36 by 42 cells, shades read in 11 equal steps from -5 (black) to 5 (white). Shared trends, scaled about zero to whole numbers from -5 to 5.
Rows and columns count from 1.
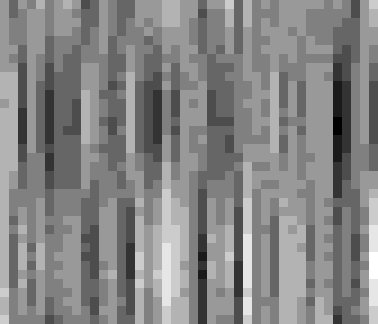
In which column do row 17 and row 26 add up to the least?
38
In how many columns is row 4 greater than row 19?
22
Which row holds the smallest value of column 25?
14
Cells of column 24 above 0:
15
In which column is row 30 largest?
42
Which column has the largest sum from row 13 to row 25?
1
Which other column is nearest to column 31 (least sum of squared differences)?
2
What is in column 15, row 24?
-2
